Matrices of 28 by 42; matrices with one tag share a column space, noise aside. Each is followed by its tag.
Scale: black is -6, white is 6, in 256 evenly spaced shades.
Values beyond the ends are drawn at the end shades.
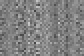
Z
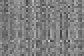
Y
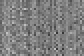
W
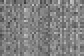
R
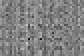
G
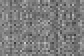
Z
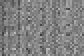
W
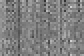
Y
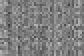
G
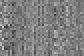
G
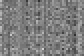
W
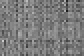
Y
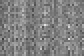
G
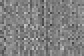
G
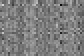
R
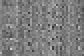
G
